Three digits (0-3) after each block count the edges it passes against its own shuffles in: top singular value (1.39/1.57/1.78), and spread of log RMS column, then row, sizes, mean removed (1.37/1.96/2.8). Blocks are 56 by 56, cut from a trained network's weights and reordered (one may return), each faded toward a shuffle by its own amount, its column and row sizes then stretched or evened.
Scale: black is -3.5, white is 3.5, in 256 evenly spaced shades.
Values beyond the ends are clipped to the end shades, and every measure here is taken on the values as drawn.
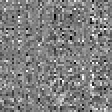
1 3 1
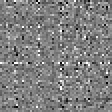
0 2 2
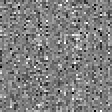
2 3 0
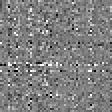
0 2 2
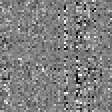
0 3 1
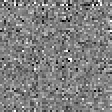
0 1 2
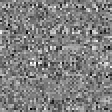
3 0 2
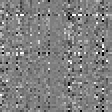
3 3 1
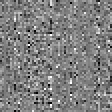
1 3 0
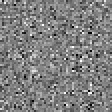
2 2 1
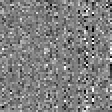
1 3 0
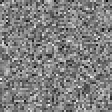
1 0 0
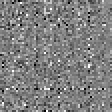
0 2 2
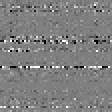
3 1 3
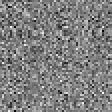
3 2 0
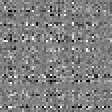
2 2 3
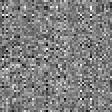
3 2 1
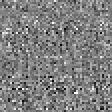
2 1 2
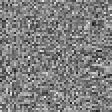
3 1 0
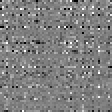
0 2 3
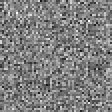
2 0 0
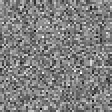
3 0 0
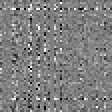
3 3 1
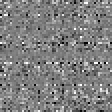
1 2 3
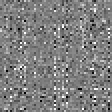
0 3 2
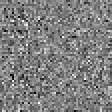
1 1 2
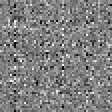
2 2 2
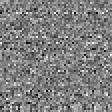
1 0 2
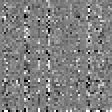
2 3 2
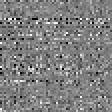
1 2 3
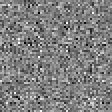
1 1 2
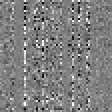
3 3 1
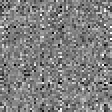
2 2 2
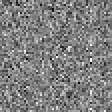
2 2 0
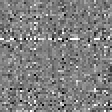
1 2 2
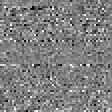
0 1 3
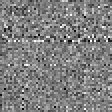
3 1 2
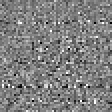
0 1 2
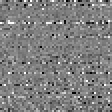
1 0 3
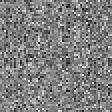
2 2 0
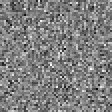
1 0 0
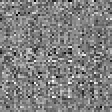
3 1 2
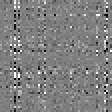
3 3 2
